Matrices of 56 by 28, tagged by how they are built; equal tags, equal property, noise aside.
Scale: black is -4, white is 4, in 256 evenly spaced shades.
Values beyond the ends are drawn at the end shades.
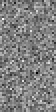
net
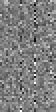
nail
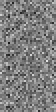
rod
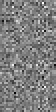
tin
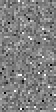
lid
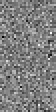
net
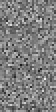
rod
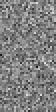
net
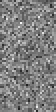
net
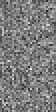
rod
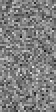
net
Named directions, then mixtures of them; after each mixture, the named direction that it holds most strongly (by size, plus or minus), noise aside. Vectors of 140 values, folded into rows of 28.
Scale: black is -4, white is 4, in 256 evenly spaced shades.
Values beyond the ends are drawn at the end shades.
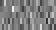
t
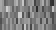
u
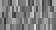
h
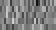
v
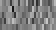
h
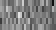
u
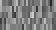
h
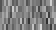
t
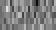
v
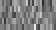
h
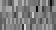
u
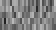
h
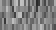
v
